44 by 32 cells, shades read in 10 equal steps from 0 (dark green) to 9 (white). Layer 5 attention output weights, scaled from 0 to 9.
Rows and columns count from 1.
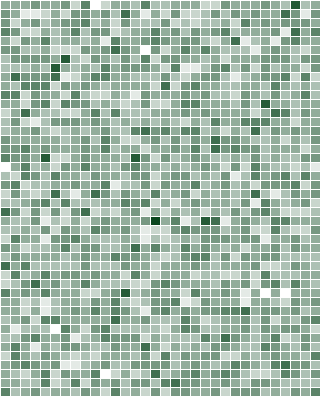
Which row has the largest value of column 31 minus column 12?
6
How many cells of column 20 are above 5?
10
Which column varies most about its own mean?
15
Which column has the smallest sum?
28
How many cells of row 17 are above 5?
5
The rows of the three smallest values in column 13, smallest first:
33, 2, 23
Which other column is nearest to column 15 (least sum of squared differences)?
31
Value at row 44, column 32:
3
